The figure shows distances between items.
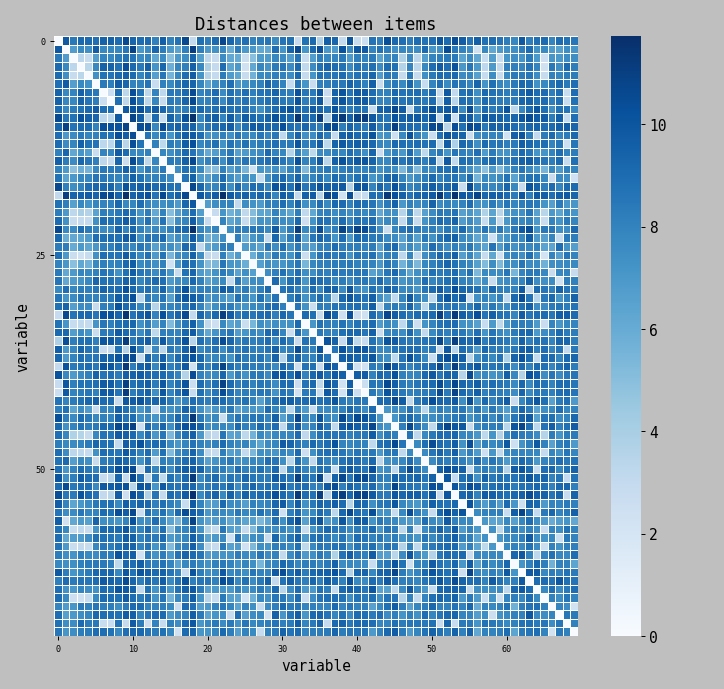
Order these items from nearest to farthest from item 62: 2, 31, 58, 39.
39, 2, 58, 31
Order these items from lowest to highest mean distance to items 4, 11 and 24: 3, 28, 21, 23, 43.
21, 3, 43, 23, 28
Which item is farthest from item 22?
18
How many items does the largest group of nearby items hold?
12
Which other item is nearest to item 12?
68
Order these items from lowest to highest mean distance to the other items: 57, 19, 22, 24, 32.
57, 24, 19, 22, 32
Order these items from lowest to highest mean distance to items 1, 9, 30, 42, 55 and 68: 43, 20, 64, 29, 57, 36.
36, 64, 20, 43, 57, 29
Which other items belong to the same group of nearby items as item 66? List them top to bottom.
16, 27, 69
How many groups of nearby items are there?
15
